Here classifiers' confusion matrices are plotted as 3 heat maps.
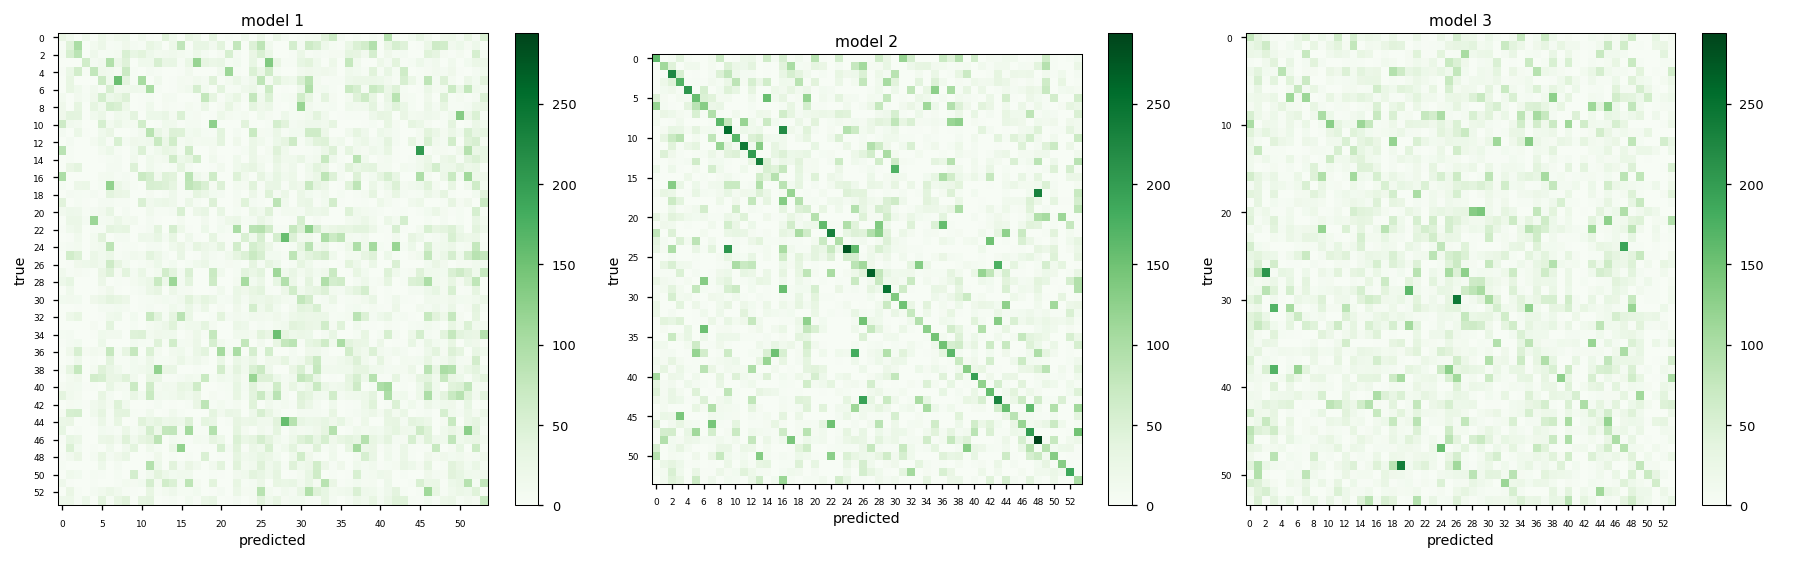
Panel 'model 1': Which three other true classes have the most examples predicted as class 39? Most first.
24, 1, 6
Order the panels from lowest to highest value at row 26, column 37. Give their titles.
model 2, model 1, model 3
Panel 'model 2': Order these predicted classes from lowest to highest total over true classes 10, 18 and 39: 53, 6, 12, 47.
6, 47, 53, 12
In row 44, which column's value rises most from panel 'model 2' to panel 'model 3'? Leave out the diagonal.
45
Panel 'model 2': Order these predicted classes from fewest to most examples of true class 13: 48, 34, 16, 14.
34, 16, 14, 48
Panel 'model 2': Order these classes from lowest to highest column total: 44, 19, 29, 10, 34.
34, 10, 44, 19, 29
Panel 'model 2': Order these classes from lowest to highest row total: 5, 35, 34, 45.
45, 35, 34, 5
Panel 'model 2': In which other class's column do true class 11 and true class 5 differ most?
14
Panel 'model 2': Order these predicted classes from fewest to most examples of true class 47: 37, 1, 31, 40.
31, 37, 1, 40
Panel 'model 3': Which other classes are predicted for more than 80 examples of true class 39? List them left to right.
19, 26, 53
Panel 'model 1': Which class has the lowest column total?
3
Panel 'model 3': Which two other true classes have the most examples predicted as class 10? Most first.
42, 14
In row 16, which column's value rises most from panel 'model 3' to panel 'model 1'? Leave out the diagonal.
51
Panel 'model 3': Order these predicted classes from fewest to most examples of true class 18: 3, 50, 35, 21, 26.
50, 35, 3, 26, 21
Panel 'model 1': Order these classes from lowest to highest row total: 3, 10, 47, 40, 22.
10, 47, 3, 40, 22
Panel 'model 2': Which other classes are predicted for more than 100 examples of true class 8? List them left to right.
11, 37, 38
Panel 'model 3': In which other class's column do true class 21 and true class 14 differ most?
45
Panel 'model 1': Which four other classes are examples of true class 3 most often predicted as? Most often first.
26, 17, 6, 36
